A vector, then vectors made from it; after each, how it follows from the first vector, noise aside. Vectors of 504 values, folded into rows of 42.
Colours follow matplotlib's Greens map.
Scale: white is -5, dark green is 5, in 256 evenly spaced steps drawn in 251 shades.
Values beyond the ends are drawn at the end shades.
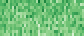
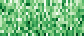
reversed, scaled up.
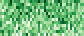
reversed, negated, scaled up.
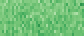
negated, shrunk.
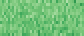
negated, shrunk.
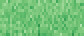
negated, shrunk.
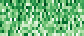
reversed, negated, scaled up.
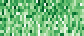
scaled up.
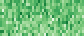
reversed, negated.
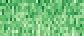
copied.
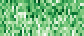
scaled up.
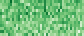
reversed, negated.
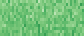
negated, shrunk.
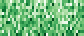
reversed, scaled up.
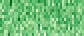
reversed, negated.
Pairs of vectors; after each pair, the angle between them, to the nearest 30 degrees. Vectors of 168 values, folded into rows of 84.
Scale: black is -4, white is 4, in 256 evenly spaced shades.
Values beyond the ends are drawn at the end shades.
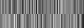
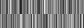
90 degrees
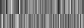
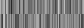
150 degrees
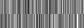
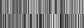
60 degrees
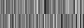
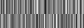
30 degrees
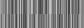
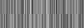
120 degrees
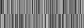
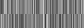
30 degrees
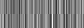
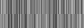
60 degrees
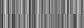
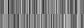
60 degrees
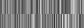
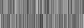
120 degrees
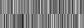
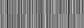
90 degrees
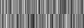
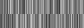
120 degrees
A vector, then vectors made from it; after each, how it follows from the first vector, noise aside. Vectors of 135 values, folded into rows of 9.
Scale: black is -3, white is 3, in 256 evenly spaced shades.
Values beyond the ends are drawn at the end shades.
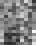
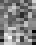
negated.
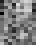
reversed, negated.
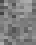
reversed, negated, shrunk.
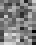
negated.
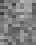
reversed, negated, shrunk.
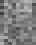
reversed, negated, shrunk.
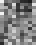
reversed.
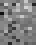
reversed, negated, partly zeroed.
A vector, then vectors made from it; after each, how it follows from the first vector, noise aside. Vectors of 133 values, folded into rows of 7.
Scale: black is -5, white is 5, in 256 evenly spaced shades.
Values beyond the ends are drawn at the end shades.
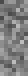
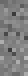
reversed, negated, partly zeroed.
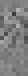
reversed, negated, partly zeroed.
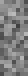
negated.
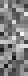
wrapped around, negated, scaled up.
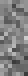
reversed.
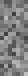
reversed, negated.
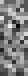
negated, scaled up.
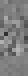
reversed, negated, partly zeroed.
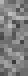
negated.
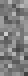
reversed.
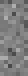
reversed, negated, partly zeroed.
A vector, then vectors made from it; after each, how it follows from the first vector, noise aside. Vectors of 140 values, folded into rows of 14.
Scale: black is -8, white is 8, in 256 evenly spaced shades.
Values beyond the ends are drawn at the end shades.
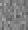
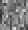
wrapped around, negated, scaled up.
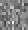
wrapped around, scaled up.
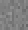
reversed, negated, shrunk.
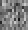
wrapped around, negated, scaled up.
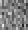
reversed, negated, scaled up.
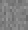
wrapped around, shrunk.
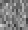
wrapped around, negated, scaled up.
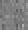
reversed, partly zeroed.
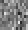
wrapped around, negated, scaled up.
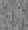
reversed, negated, shrunk.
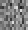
wrapped around, scaled up.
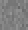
reversed, negated, shrunk.
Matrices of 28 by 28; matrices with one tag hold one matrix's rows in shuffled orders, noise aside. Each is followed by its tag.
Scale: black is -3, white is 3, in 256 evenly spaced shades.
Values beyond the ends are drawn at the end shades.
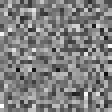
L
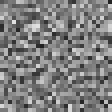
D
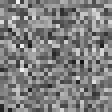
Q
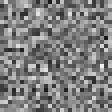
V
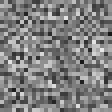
Q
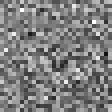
L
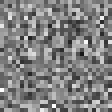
L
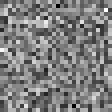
V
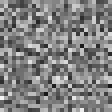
D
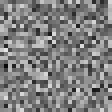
V
